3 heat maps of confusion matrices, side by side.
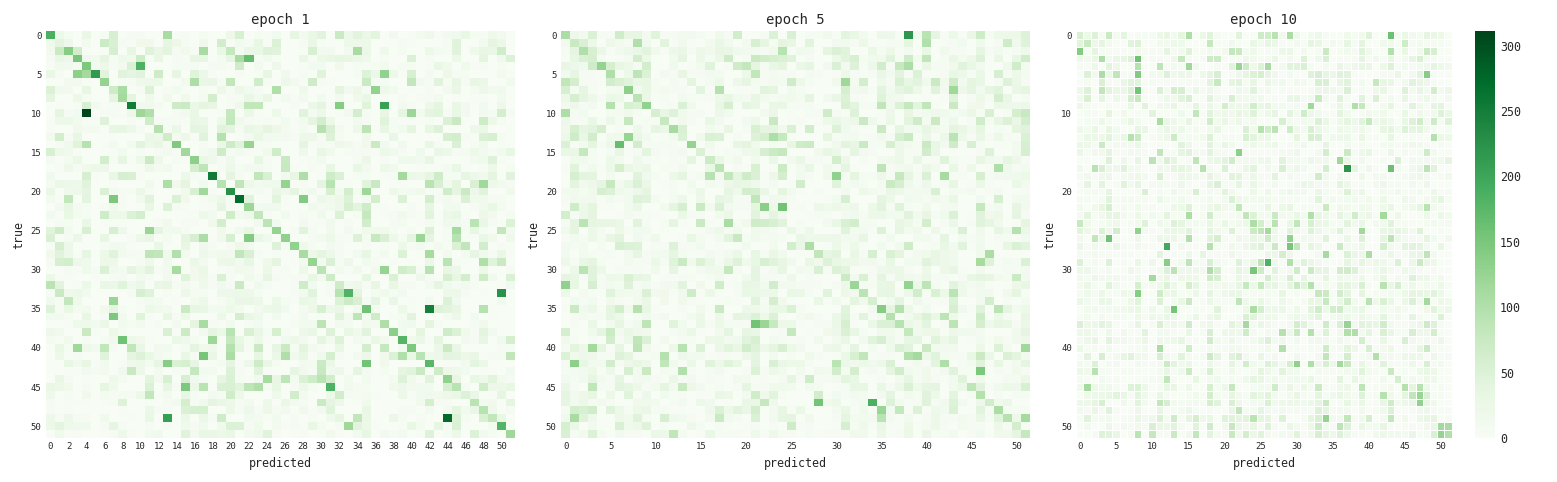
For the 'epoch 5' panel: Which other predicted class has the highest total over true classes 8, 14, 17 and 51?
6
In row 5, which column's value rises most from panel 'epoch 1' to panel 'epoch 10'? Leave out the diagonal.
48
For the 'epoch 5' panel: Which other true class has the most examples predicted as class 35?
48
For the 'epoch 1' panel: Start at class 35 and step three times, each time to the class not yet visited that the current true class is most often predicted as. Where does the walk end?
19
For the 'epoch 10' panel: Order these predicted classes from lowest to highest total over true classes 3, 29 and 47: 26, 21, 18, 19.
21, 19, 18, 26
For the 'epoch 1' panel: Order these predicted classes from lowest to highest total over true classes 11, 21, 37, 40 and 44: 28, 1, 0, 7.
0, 1, 7, 28
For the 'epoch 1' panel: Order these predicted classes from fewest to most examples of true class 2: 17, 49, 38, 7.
38, 49, 7, 17
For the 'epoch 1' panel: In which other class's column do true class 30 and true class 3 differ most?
22
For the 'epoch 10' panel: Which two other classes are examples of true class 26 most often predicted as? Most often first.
4, 29
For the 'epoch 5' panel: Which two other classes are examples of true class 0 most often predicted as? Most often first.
38, 40
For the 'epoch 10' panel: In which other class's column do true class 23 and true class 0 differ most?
43
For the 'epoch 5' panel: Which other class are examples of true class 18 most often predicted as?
30
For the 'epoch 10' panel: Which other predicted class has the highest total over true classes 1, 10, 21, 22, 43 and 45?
18
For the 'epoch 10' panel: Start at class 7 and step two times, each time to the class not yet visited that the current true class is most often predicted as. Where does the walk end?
33
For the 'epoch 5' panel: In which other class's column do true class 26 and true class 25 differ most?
50
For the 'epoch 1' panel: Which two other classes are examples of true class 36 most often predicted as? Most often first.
7, 34
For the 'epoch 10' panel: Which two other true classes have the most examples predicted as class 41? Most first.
6, 8
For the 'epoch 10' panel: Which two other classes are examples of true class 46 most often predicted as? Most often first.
47, 42
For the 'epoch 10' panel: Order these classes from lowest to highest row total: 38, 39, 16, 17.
39, 16, 38, 17
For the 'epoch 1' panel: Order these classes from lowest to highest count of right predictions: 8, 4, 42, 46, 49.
46, 49, 8, 4, 42
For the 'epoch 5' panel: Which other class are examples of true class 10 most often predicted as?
0
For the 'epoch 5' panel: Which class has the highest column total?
21
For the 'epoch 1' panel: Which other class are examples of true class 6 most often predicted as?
16
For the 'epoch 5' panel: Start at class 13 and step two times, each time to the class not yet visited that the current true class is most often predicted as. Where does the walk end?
43
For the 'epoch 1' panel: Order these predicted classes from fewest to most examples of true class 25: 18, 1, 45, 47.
18, 47, 1, 45
